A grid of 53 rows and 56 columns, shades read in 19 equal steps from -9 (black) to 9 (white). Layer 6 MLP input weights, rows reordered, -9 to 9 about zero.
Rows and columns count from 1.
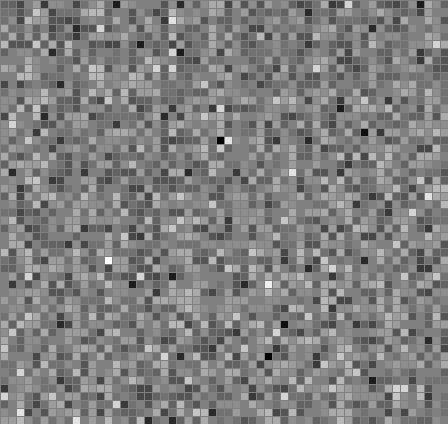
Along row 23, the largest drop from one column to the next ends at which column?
54
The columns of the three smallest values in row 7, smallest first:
23, 7, 53
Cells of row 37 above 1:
14
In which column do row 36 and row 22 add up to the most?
37
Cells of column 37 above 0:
29
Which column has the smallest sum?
8
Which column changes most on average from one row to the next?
22
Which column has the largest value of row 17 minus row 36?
17
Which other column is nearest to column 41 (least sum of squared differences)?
16
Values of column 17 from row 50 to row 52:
-1 -1 -2
